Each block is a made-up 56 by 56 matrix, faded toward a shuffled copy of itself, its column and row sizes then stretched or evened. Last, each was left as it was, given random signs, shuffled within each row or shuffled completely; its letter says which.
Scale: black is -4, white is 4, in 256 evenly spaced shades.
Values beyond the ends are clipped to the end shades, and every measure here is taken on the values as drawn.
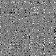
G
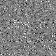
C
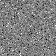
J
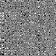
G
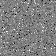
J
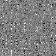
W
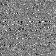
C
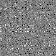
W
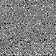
C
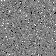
J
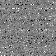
C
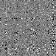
W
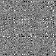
G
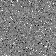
J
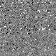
C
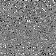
C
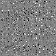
W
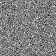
J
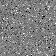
J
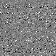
C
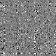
W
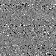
C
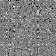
G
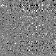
G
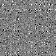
W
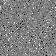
J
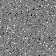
J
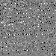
C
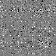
W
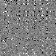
G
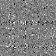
G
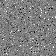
J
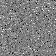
J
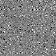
W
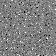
J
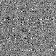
C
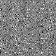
W
